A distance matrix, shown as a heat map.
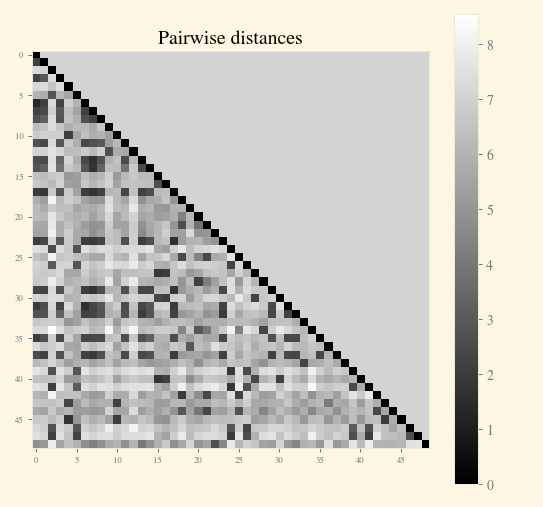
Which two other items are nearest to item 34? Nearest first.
28, 20
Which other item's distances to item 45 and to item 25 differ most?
4
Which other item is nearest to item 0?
6
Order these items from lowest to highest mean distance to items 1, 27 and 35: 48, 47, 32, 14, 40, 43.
32, 14, 40, 48, 43, 47
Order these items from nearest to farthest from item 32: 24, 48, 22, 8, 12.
8, 48, 22, 12, 24
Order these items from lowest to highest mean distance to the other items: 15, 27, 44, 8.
8, 44, 15, 27
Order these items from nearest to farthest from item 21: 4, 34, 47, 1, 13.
34, 13, 1, 4, 47
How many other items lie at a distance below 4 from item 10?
3
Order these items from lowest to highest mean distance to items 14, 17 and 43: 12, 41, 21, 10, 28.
10, 21, 28, 12, 41
